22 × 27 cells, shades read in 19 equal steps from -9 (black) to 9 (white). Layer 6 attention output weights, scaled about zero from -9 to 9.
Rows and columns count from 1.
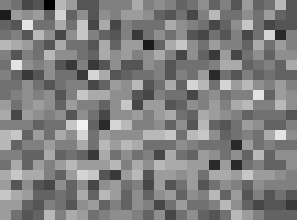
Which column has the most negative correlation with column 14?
24
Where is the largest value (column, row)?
8, 13
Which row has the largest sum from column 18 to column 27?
9
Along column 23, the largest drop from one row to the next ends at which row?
4
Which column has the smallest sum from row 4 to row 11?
14
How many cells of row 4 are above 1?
3
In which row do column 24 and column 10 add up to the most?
10
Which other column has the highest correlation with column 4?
25
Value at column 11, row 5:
-2
